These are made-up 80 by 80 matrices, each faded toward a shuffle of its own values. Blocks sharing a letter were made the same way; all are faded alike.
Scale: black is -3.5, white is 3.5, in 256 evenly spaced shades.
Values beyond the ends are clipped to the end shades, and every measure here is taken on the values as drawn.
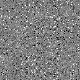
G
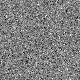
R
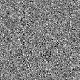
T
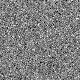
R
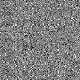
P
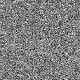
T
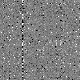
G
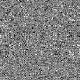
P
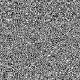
T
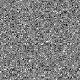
P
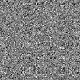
P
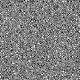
T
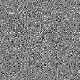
P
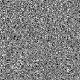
T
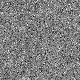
R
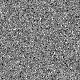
R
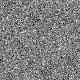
R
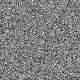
R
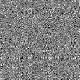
P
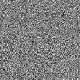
T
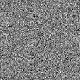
T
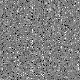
G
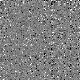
G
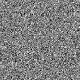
T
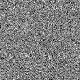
T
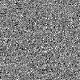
T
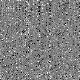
G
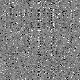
G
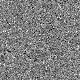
R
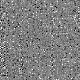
G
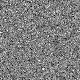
R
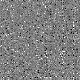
G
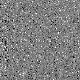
G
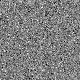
R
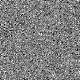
T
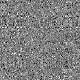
P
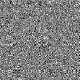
P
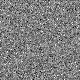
R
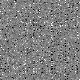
G
